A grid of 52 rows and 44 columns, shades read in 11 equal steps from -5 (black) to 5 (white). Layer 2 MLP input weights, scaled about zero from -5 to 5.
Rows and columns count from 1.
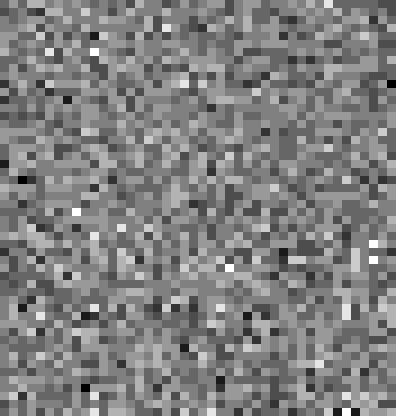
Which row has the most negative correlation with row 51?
24
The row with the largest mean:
33
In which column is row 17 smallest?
30
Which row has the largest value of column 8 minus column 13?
23
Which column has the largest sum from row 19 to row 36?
11
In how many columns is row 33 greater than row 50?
20
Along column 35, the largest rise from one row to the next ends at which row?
50
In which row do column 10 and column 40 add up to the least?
40
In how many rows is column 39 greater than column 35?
27
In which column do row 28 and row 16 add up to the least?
38
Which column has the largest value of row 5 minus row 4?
5
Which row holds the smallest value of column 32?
32
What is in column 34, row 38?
-1
